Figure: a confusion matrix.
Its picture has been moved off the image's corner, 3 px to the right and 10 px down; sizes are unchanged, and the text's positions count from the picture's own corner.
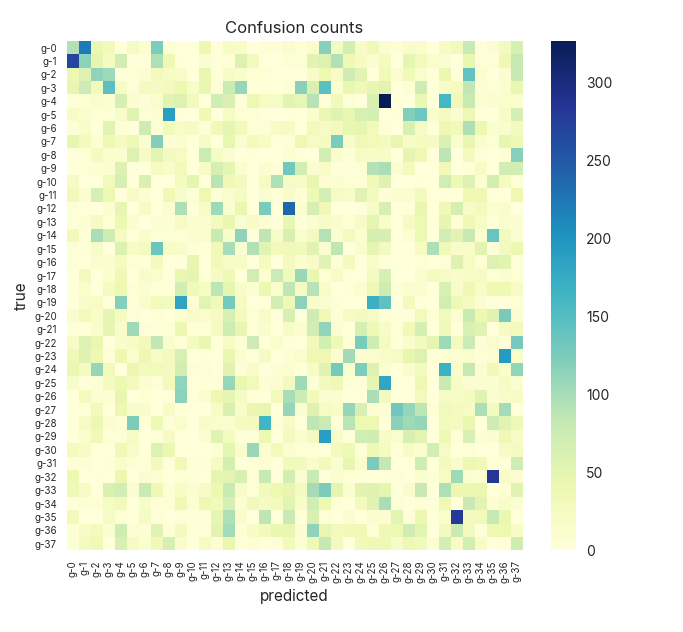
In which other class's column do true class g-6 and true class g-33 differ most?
g-21
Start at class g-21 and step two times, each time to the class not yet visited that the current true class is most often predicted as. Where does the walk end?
g-8
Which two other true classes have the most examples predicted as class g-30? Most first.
g-15, g-22
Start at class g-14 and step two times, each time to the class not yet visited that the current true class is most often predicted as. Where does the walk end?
g-32
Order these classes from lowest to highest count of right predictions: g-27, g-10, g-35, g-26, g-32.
g-26, g-10, g-35, g-32, g-27
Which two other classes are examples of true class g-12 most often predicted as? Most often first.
g-18, g-16
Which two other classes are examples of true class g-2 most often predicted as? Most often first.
g-33, g-3
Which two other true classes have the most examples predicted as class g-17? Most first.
g-10, g-19
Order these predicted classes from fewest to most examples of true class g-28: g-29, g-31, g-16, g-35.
g-31, g-35, g-29, g-16
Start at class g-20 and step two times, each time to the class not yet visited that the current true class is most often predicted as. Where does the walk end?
g-13
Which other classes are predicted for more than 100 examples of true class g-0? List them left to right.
g-1, g-7, g-21
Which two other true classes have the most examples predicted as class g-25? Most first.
g-19, g-31
